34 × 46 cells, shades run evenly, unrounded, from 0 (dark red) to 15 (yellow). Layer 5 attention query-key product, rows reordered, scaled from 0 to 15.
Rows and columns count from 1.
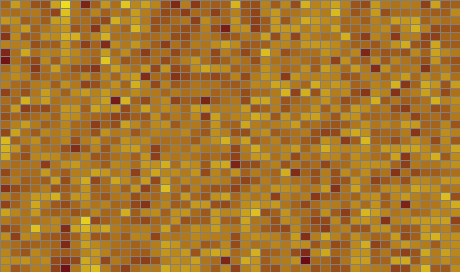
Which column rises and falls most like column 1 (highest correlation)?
37
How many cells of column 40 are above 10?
5
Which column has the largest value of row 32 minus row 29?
33
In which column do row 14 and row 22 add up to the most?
10
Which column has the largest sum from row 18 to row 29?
9
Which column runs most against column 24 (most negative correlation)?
17
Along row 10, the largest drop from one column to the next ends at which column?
15
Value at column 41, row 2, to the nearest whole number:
7
